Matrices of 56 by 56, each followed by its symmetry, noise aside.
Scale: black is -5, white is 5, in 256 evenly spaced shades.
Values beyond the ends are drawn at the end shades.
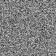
same after a half turn.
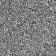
symmetric.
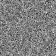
symmetric.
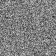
same after a half turn.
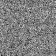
antisymmetric.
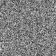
same after a half turn.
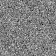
same after a half turn.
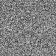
mirrored left to right.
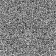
mirrored left to right.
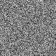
symmetric.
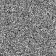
antisymmetric.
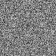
mirrored left to right.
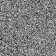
symmetric.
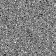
antisymmetric.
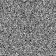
mirrored left to right.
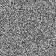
symmetric.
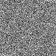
same after a half turn.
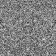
mirrored left to right.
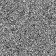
symmetric.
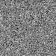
antisymmetric.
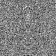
mirrored left to right.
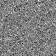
symmetric.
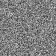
antisymmetric.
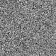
symmetric.
